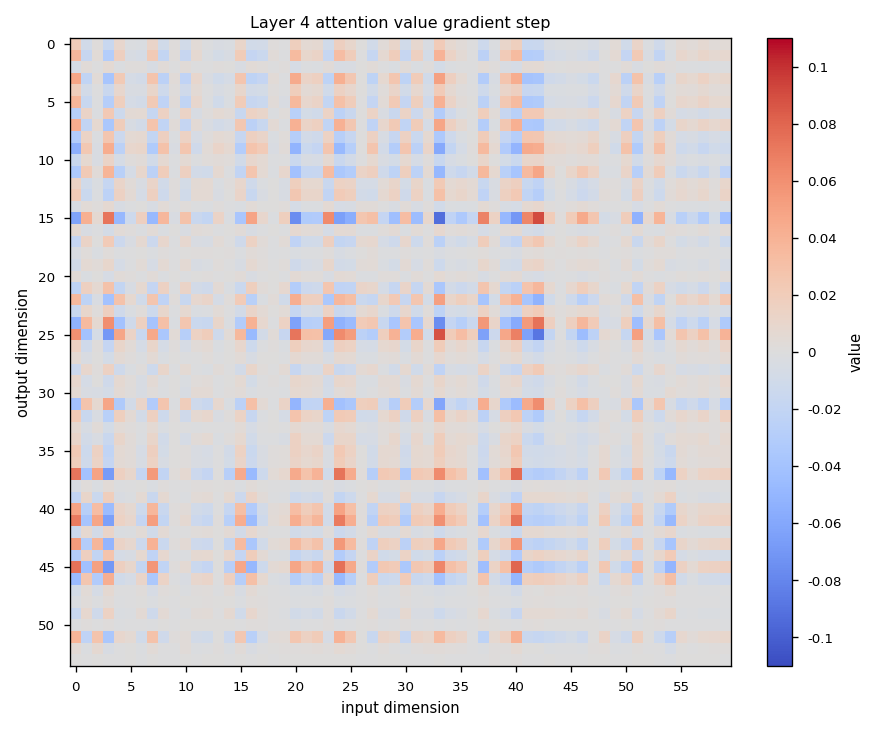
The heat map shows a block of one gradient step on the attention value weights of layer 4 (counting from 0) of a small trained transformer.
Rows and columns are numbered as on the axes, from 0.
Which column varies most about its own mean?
33
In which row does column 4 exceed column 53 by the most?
25
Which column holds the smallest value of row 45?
3
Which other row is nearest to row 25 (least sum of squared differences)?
22
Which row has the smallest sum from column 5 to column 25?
15
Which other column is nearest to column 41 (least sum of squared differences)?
37
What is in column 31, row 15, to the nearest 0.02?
-0.04
